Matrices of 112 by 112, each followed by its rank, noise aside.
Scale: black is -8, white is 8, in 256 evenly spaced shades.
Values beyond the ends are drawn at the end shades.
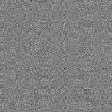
eight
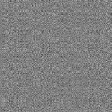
eight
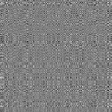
four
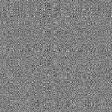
eight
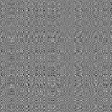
three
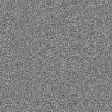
twelve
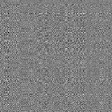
six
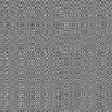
three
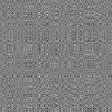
three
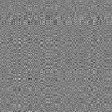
four
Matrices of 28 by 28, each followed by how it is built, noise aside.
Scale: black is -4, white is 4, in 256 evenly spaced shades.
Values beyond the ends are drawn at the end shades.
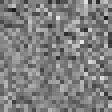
upper triangular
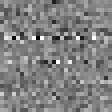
uneven rows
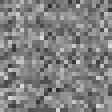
repeating rows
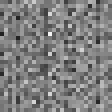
repeating rows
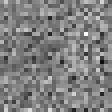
low rank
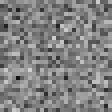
blocks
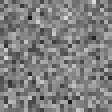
repeating rows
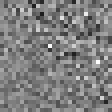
upper triangular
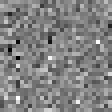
uneven columns
